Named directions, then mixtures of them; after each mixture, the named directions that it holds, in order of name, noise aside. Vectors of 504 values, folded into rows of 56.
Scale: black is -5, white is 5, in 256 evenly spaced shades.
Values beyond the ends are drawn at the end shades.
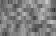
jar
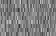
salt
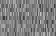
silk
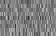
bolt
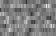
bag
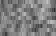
jar.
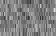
bolt, jar.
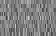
bolt.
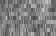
bolt, jar.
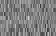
bolt, salt.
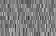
bolt.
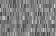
bag, silk.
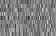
bolt.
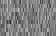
salt.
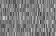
silk.
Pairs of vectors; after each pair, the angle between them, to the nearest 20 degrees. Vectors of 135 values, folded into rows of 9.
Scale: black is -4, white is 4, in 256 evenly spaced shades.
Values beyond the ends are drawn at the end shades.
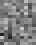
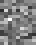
60 degrees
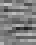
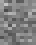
60 degrees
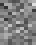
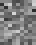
40 degrees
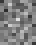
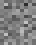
80 degrees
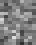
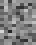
100 degrees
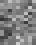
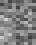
140 degrees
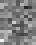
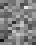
160 degrees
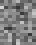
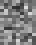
40 degrees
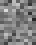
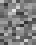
60 degrees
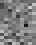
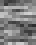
100 degrees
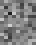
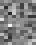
20 degrees
